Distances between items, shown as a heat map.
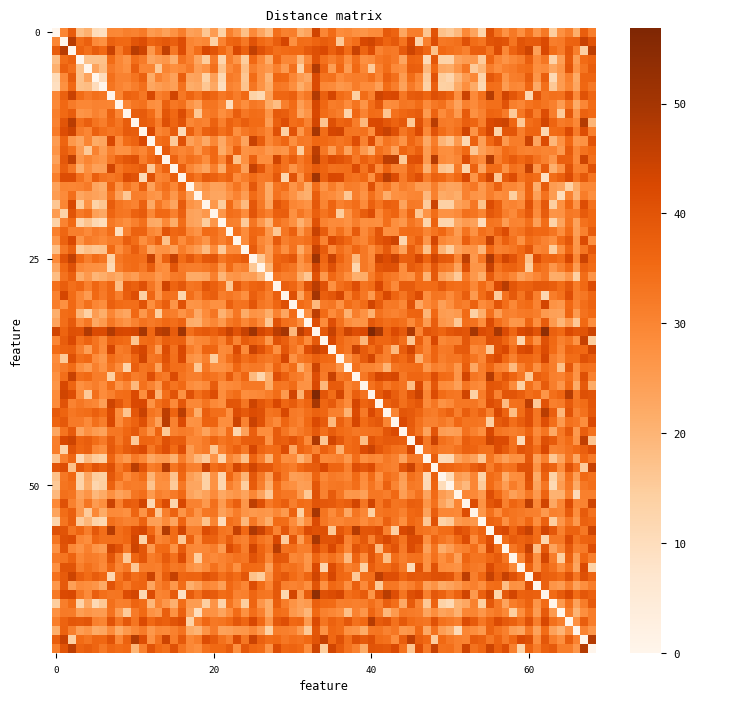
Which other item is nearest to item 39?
59
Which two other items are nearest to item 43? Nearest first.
55, 35
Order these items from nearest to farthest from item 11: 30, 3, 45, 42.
3, 45, 30, 42
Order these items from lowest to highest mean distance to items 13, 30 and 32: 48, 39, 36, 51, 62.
51, 39, 36, 48, 62
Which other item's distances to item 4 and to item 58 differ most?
40
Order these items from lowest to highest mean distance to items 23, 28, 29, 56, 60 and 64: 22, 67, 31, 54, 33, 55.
31, 22, 54, 67, 55, 33
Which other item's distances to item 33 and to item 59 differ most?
45
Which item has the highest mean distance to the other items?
33
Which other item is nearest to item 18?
64
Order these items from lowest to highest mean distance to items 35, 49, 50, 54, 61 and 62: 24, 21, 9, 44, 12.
21, 24, 12, 44, 9
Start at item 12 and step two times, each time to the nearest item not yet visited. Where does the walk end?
15
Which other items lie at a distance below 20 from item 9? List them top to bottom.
18, 37, 42, 58, 64
